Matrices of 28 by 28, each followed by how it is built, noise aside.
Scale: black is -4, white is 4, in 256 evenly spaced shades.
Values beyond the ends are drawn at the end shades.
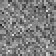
Toeplitz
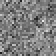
Hankel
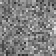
smooth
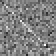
diagonal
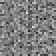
repeating rows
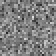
noise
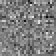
low rank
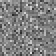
repeating rows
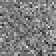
Toeplitz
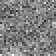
smooth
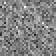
Toeplitz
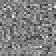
low rank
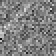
Hankel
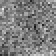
smooth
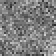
smooth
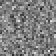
low rank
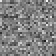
low rank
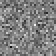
noise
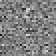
low rank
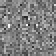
low rank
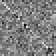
diagonal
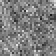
smooth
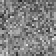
smooth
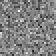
noise
